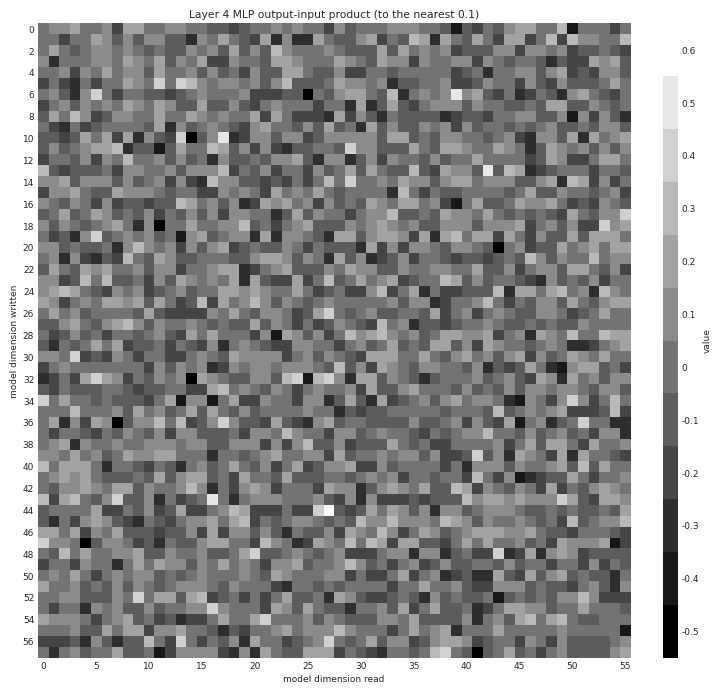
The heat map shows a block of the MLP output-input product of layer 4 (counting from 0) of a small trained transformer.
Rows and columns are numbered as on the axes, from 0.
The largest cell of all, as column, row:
27, 44
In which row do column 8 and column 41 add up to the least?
57
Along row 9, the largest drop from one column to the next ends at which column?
12
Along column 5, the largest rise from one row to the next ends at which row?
6
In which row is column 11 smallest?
18
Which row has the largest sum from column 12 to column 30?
5
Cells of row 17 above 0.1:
8
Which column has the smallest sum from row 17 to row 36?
13
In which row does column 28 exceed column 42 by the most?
31
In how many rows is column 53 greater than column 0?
26
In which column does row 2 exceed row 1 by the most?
22
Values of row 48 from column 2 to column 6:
0.3 0 0.2 0 0
